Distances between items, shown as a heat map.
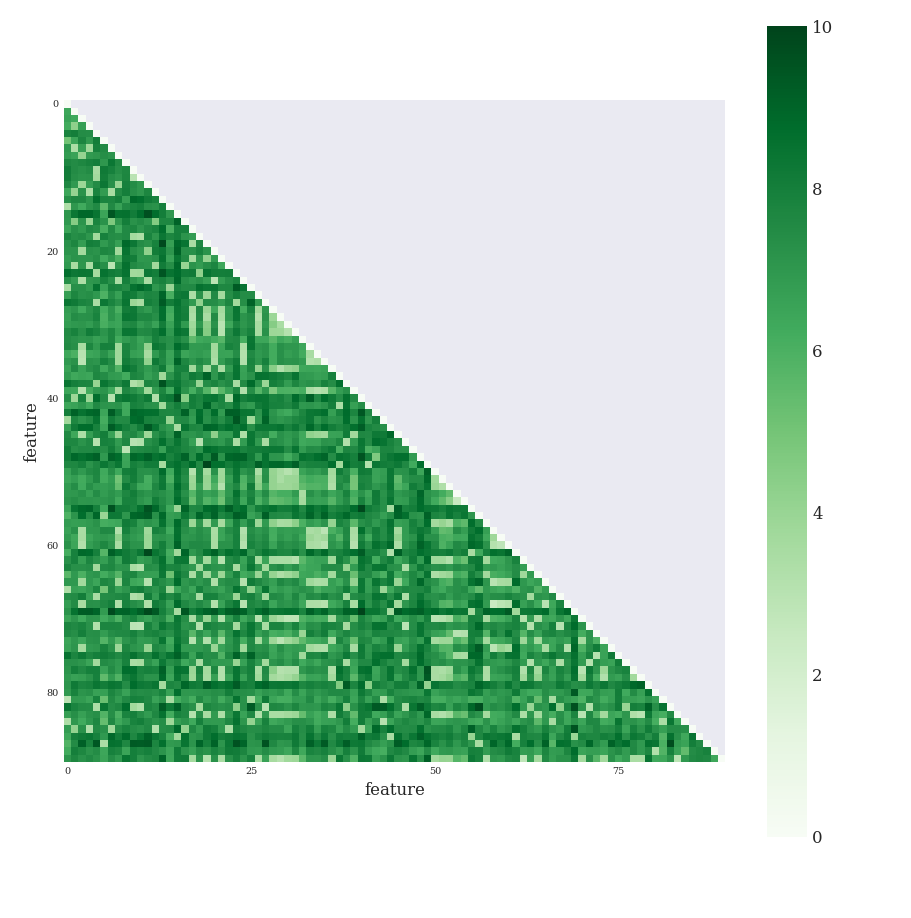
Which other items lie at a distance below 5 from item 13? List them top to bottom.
37, 41, 49, 79
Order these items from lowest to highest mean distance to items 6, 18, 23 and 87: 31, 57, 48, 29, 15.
57, 29, 31, 15, 48
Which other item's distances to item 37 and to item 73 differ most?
19
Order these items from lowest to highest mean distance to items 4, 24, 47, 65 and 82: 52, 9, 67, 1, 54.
9, 67, 52, 54, 1
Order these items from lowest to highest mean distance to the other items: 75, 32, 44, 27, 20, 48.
32, 20, 27, 75, 44, 48
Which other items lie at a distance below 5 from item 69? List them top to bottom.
15, 44, 55, 61, 86
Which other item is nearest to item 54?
53
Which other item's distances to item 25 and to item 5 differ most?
87
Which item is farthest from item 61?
11
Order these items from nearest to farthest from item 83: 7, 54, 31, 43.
31, 54, 7, 43
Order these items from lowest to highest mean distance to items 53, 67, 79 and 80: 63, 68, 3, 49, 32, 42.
32, 63, 49, 3, 68, 42
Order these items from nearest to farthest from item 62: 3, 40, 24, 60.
24, 60, 3, 40
